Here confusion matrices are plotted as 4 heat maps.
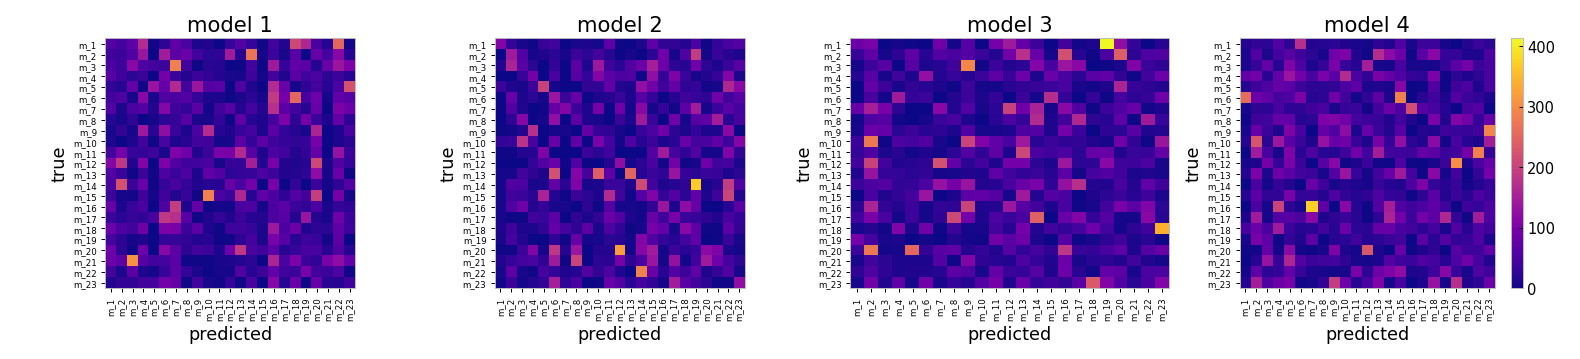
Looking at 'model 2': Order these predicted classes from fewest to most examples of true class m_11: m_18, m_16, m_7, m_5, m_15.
m_7, m_18, m_15, m_5, m_16
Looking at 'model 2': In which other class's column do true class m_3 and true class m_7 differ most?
m_15
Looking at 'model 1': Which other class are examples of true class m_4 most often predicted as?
m_6
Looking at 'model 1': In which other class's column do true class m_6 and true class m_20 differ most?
m_18
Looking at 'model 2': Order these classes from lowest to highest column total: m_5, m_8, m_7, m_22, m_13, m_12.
m_7, m_13, m_5, m_12, m_8, m_22
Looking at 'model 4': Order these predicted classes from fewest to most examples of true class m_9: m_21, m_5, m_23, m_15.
m_21, m_15, m_5, m_23
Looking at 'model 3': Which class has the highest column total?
m_2
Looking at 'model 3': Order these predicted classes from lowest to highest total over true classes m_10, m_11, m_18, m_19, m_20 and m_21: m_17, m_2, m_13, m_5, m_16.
m_17, m_5, m_16, m_13, m_2
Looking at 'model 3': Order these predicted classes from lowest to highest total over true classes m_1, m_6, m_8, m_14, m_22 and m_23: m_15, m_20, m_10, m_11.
m_10, m_15, m_11, m_20
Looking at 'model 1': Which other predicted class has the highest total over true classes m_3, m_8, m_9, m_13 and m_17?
m_7
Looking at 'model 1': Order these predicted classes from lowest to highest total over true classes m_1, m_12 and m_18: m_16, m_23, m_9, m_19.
m_23, m_9, m_19, m_16
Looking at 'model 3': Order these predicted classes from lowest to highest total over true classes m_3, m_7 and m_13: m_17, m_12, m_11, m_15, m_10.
m_10, m_15, m_11, m_17, m_12
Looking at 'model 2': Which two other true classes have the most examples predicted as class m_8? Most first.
m_21, m_20
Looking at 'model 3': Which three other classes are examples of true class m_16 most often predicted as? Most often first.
m_9, m_2, m_12
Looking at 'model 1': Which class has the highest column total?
m_16
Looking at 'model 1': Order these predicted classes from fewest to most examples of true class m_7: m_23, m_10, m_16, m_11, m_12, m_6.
m_10, m_11, m_12, m_23, m_6, m_16
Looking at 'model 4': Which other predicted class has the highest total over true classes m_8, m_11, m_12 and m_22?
m_20
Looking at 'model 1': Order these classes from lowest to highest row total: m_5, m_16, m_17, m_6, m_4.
m_4, m_16, m_17, m_6, m_5
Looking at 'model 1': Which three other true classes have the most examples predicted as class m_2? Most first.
m_14, m_12, m_11
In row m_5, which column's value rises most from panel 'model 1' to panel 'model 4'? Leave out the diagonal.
m_15
